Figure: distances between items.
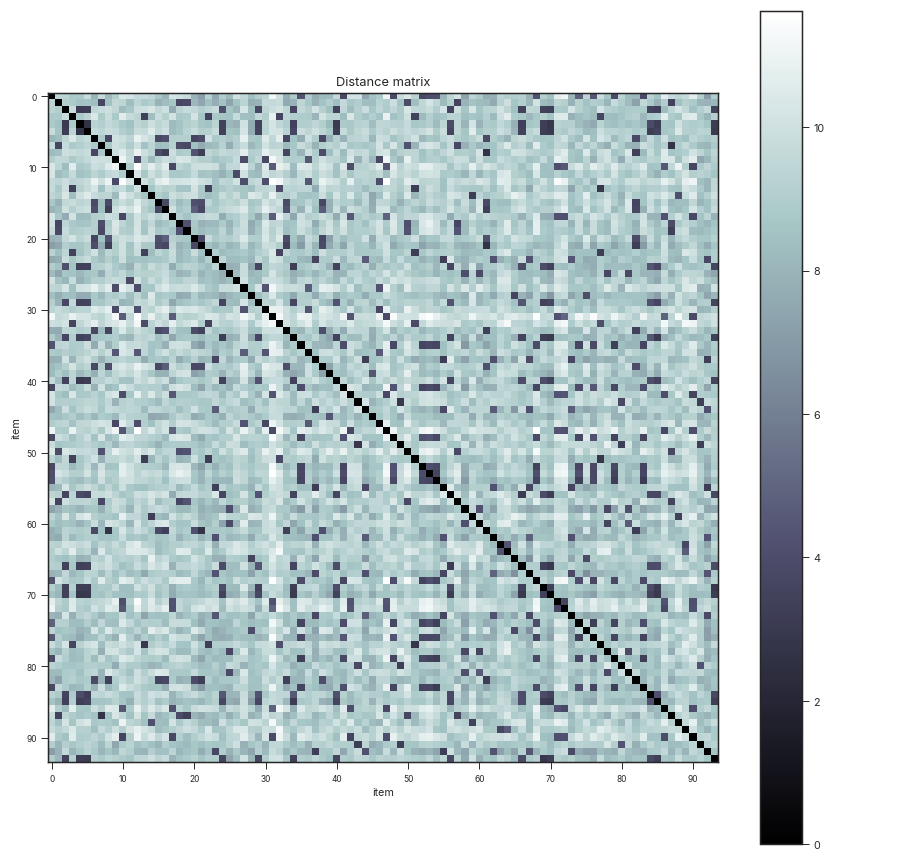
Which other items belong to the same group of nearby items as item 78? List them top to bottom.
25, 58, 60, 81
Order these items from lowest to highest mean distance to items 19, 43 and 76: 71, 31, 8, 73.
73, 8, 71, 31
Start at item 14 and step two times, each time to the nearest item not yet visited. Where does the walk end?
88
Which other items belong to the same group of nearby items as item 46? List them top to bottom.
9, 12, 27, 30, 36
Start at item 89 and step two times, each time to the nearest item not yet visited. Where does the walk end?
64
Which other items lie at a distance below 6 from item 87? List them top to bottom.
1, 7, 18, 19, 50, 57
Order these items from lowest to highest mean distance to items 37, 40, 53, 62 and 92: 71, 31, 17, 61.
61, 17, 71, 31
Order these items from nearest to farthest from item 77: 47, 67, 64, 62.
67, 62, 47, 64
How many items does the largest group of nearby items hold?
14
